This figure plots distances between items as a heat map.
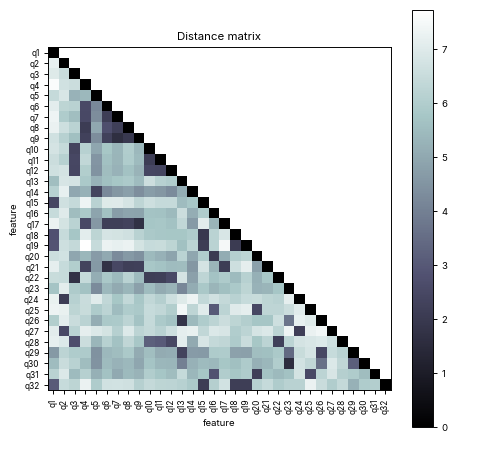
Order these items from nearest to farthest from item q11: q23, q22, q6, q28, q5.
q22, q28, q5, q23, q6
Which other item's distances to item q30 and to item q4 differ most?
q23
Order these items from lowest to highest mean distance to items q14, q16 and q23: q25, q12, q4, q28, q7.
q7, q12, q25, q4, q28
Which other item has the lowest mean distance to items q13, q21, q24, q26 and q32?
q29
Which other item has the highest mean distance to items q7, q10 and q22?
q1
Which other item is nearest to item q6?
q21
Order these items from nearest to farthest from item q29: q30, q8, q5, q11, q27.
q30, q5, q11, q8, q27
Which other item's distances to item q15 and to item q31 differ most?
q25
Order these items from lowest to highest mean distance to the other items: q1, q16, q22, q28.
q22, q16, q28, q1
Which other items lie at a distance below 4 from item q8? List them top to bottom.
q4, q6, q7, q9, q17, q21
